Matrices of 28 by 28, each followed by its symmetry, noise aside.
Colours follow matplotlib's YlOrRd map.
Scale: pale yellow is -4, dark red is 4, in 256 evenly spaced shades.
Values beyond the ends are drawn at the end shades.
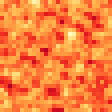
no symmetry.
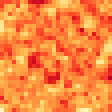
symmetric across the other diagonal.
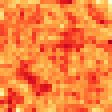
symmetric across the other diagonal.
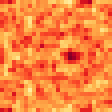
mirrored top to bottom.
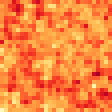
symmetric across the other diagonal.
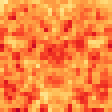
mirrored left to right.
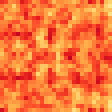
mirrored top to bottom.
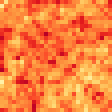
symmetric.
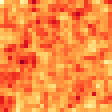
no symmetry.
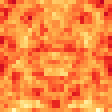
mirrored left to right.
